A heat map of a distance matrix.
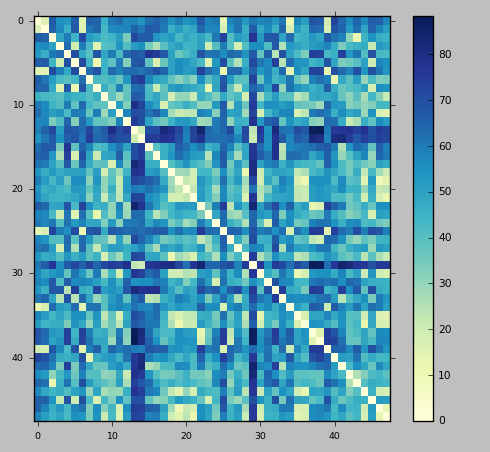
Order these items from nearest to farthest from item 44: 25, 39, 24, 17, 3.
17, 24, 3, 39, 25
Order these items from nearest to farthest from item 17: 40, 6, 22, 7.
22, 7, 40, 6
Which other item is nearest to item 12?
42
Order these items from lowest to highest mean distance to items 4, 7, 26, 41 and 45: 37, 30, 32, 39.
30, 37, 32, 39
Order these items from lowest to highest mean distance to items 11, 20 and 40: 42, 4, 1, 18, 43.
18, 4, 42, 43, 1
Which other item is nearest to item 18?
28
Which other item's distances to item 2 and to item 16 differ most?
43
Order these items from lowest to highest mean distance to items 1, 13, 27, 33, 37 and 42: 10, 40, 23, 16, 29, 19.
23, 16, 10, 19, 40, 29
